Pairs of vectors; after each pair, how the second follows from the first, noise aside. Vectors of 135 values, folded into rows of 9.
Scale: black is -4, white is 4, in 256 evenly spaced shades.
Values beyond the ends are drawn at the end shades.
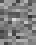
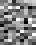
wrapped around, negated, scaled up.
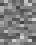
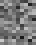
sign-scrambled.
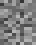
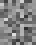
negated.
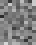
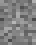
wrapped around, shrunk.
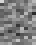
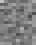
shrunk.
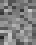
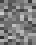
sign-scrambled.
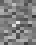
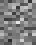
reversed.
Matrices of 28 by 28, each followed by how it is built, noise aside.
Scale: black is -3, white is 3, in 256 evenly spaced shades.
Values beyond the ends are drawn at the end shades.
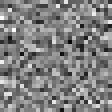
blocks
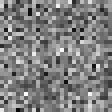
blocks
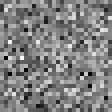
noise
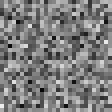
repeating columns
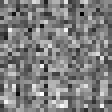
blocks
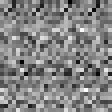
repeating columns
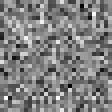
repeating columns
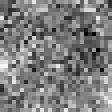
smooth
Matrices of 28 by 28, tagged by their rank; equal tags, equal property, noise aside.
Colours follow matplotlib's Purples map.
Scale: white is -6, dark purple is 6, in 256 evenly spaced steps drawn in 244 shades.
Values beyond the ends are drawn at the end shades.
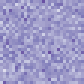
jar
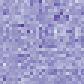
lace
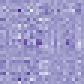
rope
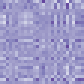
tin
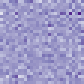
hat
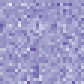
lace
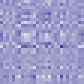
tin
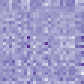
rope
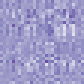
rope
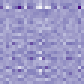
tin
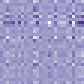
tin
